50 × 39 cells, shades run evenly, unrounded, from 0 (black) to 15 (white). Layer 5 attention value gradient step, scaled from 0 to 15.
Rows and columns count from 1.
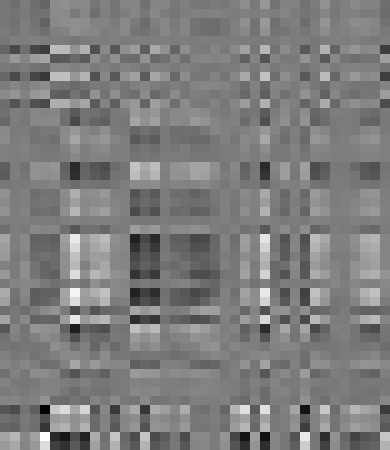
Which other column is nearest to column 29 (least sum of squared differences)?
20
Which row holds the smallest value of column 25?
49
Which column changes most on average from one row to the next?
27
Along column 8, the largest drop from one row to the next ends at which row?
37
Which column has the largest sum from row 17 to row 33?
8
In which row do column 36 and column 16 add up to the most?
46
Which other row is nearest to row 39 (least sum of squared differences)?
2
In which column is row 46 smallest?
5
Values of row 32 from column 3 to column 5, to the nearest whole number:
8 8 7
